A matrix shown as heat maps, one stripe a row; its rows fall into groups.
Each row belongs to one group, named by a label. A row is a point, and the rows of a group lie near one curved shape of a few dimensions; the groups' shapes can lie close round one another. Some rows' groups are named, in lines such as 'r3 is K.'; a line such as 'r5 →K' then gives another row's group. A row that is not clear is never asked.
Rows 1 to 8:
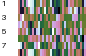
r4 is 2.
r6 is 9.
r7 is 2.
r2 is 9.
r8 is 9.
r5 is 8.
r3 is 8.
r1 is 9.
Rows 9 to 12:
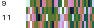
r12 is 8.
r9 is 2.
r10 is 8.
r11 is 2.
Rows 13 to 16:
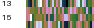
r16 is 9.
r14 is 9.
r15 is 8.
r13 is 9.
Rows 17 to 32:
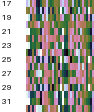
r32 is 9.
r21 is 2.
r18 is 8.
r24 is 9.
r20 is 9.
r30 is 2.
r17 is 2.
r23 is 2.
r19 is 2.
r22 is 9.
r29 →8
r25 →8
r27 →9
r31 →2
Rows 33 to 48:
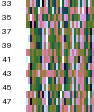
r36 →9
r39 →2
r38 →2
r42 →2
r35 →8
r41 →2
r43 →9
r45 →2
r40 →9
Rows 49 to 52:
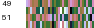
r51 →9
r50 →8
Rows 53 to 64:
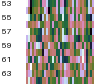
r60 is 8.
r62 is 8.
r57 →2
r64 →2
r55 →2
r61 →9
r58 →2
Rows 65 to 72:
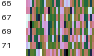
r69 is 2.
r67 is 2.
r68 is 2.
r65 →8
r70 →9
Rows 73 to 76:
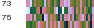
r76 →9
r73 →8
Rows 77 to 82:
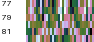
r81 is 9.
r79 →8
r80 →2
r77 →8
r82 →9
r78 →8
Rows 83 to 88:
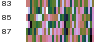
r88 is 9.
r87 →9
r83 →2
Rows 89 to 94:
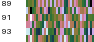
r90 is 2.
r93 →2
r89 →9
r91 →8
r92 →8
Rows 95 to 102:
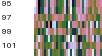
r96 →2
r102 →8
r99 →9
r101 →2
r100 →8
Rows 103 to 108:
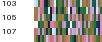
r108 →9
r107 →8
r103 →2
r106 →2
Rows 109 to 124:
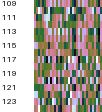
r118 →2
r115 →9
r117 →8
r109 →9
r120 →8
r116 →9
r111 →9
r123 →8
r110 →8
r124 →8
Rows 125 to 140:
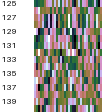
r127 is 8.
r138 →9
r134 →9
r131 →9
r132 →8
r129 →2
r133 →9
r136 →2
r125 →9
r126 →8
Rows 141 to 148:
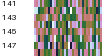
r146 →2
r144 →8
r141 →8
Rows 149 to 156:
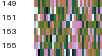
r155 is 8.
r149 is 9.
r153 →8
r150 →2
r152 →2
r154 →8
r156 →2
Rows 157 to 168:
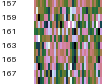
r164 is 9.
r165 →9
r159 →2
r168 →2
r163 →9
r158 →2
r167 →8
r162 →8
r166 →2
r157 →9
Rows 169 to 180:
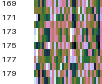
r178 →9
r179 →9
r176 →2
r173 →2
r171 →2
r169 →9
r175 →9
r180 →2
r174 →2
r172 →9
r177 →2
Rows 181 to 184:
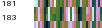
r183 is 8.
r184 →2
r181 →2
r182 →8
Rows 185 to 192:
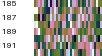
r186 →2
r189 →8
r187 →9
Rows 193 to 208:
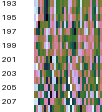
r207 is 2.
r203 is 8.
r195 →2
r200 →9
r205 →2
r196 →2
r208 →8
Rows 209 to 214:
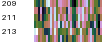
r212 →9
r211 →9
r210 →9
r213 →2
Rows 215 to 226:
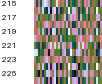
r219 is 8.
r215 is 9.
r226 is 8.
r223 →9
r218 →9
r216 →8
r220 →9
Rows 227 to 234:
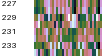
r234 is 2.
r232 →9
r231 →9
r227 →9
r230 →8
